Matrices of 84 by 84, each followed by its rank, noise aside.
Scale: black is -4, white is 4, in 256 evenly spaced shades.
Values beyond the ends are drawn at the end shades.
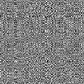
six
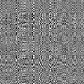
four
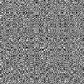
six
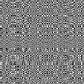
three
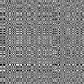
two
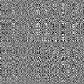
four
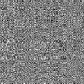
eight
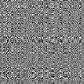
four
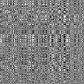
three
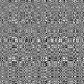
three
